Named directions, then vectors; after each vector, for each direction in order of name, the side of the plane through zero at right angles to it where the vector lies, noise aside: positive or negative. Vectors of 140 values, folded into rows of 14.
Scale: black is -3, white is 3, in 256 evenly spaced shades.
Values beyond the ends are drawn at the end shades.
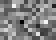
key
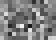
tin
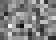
positive, negative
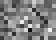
negative, negative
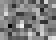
negative, positive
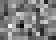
positive, negative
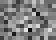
negative, negative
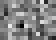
positive, negative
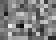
positive, negative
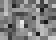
negative, positive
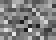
positive, positive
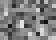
negative, positive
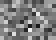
positive, positive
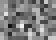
negative, positive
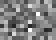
positive, positive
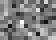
negative, positive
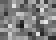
positive, negative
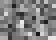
negative, positive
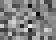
negative, negative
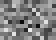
positive, positive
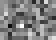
negative, positive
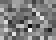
positive, positive
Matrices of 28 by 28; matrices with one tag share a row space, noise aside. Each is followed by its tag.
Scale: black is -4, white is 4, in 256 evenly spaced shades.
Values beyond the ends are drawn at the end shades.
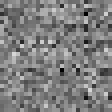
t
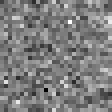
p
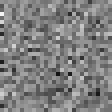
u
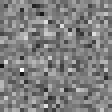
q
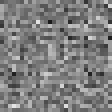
t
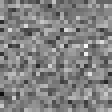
t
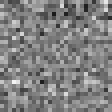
t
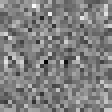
p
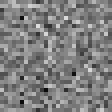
q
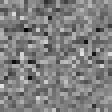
q
